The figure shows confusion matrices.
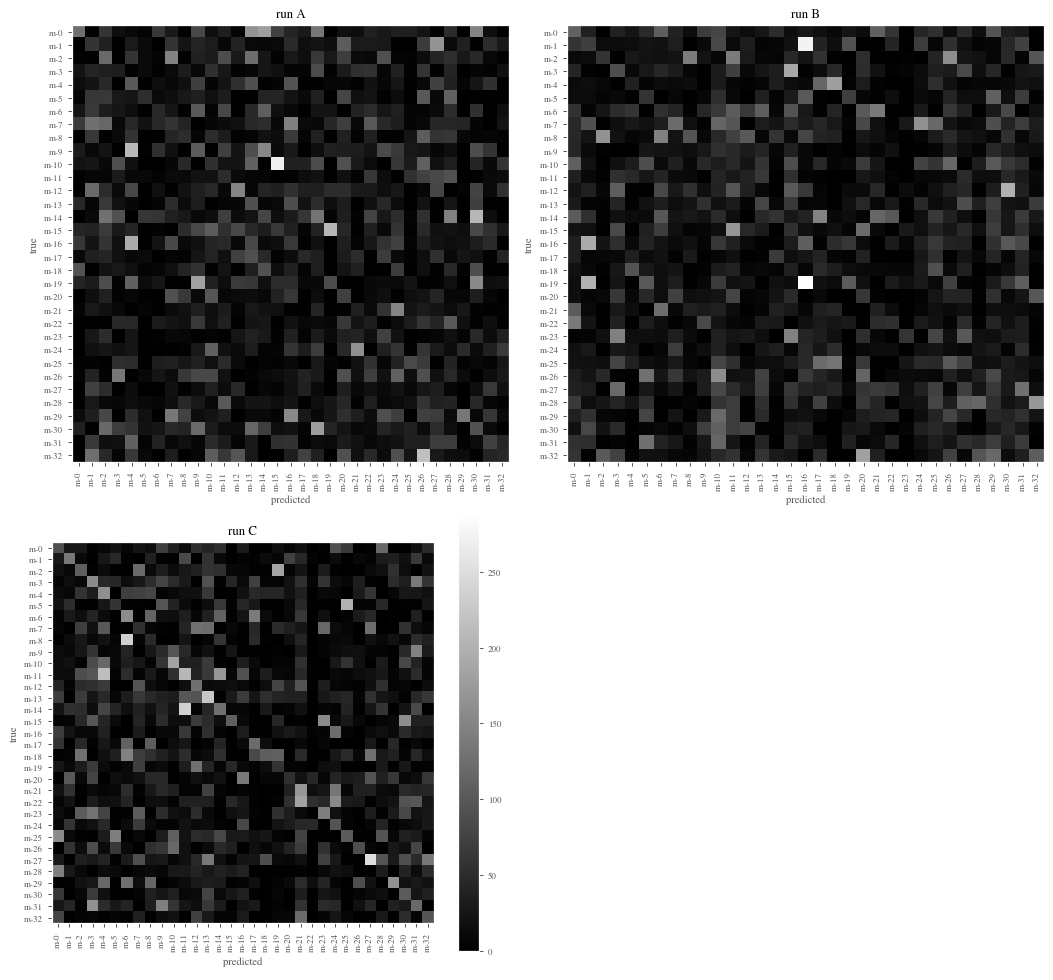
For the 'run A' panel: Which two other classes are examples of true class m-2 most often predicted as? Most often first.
m-7, m-13
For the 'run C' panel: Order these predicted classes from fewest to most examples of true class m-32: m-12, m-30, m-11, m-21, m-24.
m-11, m-24, m-30, m-12, m-21
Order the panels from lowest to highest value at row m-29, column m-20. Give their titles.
run C, run B, run A
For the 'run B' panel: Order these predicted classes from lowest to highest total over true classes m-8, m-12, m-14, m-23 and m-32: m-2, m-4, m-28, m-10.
m-4, m-28, m-10, m-2
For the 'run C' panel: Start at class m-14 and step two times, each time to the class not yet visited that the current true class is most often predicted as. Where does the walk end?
m-4
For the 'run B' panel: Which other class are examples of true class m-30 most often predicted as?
m-10
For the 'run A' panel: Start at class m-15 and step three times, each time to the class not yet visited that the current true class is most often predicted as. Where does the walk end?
m-4
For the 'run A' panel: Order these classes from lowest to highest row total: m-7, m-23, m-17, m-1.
m-23, m-17, m-1, m-7
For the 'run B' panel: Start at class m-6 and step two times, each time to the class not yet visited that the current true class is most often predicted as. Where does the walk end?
m-0
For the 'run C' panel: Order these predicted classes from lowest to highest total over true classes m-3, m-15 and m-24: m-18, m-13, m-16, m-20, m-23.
m-18, m-20, m-16, m-13, m-23
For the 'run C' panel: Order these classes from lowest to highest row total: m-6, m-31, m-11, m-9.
m-9, m-6, m-31, m-11
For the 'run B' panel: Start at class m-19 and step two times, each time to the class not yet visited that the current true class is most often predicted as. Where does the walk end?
m-1
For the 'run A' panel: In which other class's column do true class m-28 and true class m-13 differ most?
m-11
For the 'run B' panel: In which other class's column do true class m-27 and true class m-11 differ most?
m-31
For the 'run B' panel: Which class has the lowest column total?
m-23
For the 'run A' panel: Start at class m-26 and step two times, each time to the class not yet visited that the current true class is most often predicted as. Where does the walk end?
m-18
